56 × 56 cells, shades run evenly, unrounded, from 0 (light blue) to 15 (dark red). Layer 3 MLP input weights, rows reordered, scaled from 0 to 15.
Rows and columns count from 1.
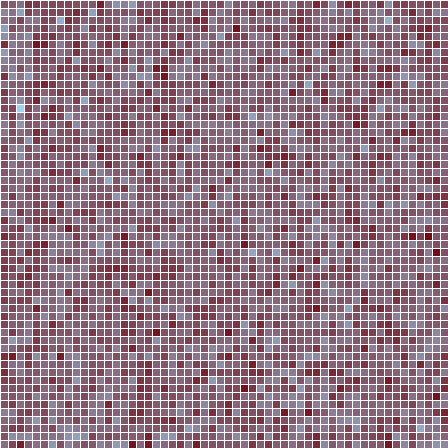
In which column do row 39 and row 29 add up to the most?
47
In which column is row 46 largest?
32
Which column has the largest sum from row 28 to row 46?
16
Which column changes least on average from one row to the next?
54
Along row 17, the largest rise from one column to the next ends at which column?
33
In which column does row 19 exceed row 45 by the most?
7
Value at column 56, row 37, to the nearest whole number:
9
